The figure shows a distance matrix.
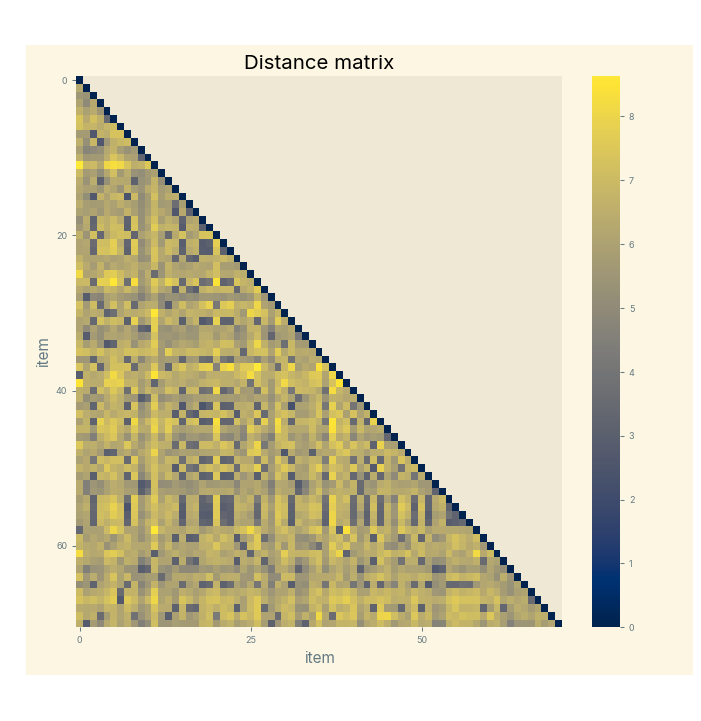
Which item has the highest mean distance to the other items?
11
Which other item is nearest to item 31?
42
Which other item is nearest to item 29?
13
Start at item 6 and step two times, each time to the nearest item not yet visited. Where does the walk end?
66
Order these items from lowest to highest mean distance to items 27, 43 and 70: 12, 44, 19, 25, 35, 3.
3, 12, 25, 19, 35, 44
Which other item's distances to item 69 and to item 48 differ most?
30
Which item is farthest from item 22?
37
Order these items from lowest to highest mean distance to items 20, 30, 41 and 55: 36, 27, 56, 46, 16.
36, 56, 16, 46, 27
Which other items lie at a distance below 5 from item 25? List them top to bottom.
11, 39, 61
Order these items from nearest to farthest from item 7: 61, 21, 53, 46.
21, 46, 53, 61
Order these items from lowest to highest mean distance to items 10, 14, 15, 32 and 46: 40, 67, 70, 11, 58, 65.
65, 70, 40, 58, 67, 11
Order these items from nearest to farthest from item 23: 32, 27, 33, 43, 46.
43, 27, 32, 33, 46
